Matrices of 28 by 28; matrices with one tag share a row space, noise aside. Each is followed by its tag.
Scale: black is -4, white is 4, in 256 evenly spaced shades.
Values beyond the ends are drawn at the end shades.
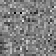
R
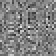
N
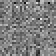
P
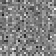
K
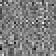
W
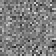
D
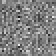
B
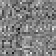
B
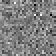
D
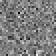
N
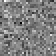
R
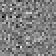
B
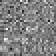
R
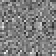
K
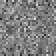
N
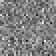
W
